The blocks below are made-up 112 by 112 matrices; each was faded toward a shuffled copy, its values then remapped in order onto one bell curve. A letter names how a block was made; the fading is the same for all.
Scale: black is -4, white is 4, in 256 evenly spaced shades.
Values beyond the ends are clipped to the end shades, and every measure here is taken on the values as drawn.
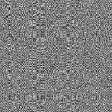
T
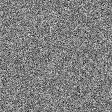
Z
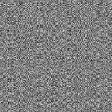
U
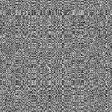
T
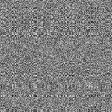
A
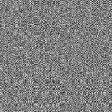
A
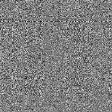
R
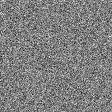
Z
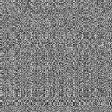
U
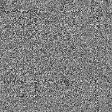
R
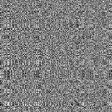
A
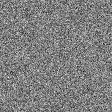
Z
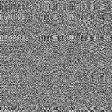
A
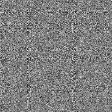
R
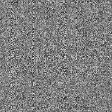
R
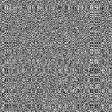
T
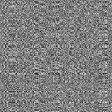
U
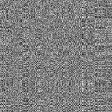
A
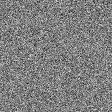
Z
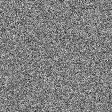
Z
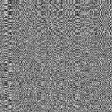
T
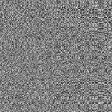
A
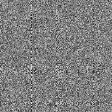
R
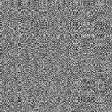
A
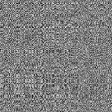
U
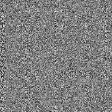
R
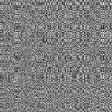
T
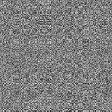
A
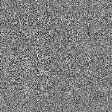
R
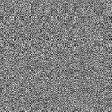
A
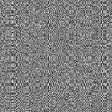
T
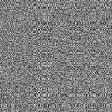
A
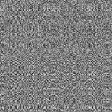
U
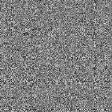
R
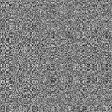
A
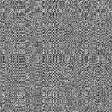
T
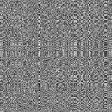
T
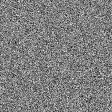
Z
